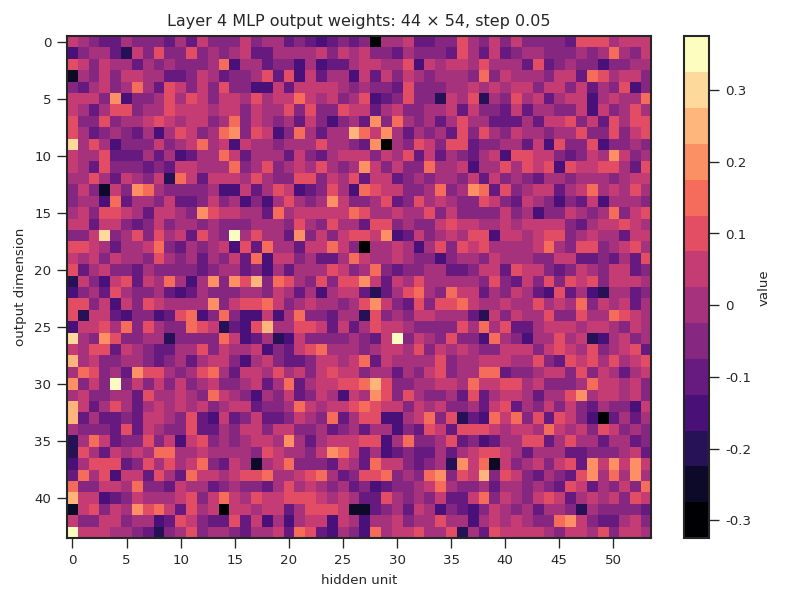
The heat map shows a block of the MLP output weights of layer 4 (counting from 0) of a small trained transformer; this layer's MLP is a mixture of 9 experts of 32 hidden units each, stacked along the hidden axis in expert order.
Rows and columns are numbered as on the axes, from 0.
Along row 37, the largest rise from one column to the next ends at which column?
36
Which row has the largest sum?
38
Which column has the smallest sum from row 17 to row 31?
9
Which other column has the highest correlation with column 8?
16
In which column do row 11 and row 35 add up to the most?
27
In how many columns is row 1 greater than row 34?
19
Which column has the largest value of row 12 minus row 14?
10
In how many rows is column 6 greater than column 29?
13
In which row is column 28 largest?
30
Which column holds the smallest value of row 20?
18
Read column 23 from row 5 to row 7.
0 -0.05 -0.05
